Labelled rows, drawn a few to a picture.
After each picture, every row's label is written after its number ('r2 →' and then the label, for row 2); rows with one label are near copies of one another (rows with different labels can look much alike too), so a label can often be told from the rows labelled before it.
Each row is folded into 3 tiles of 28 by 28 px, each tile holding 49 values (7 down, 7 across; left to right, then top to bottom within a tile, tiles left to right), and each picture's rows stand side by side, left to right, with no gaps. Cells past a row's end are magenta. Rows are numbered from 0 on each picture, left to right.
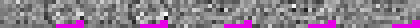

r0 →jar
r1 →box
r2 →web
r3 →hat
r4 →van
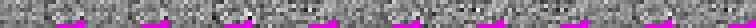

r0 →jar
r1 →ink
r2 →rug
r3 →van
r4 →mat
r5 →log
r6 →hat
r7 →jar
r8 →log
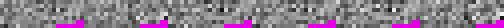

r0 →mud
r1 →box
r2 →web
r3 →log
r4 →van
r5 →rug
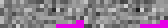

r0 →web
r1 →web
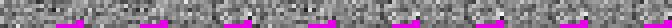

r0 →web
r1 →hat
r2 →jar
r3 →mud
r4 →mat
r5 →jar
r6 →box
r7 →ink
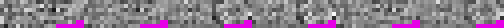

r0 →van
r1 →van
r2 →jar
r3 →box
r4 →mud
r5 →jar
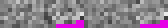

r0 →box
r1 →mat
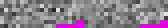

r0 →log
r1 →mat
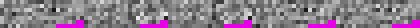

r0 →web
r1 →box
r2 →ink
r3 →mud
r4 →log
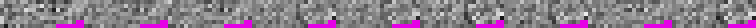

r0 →van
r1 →hat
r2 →web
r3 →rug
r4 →ink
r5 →rug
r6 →box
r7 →log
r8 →rug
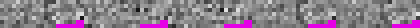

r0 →ink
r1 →mud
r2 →mud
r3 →jar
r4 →mat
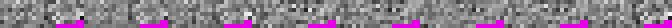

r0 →ink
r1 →jar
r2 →mat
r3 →log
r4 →van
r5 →mud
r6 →hat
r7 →box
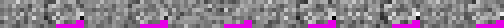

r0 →ink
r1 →ink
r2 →hat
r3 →ink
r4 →rug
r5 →mat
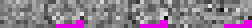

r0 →box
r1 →ink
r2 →web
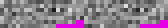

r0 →web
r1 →hat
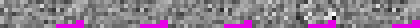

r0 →hat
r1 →van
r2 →log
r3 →rug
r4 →van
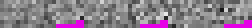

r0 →ink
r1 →box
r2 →mud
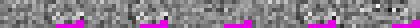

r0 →box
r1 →box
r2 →van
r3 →box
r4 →van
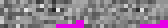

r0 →van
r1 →log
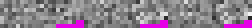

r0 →van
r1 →mat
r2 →jar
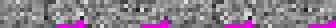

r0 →jar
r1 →web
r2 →ink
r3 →web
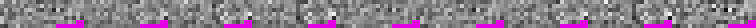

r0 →mud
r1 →mat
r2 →box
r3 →jar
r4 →mud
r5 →mud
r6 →mat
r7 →jar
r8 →log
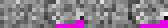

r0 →ink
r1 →jar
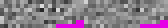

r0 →log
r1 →web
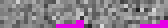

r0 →ink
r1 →mud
